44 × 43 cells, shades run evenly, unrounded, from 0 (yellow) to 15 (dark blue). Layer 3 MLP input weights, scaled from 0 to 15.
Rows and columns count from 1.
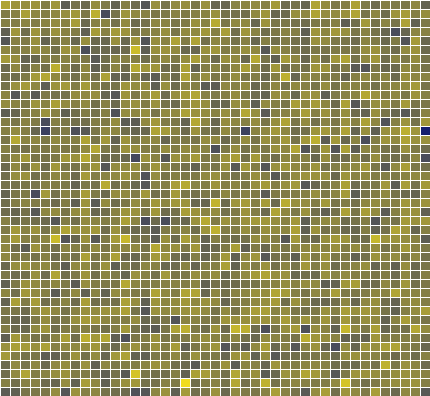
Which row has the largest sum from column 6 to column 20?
25
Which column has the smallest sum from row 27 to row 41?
9
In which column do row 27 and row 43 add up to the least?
19
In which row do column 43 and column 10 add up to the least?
2
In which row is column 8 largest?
15
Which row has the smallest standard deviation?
20
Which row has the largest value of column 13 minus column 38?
38
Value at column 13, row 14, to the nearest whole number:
10
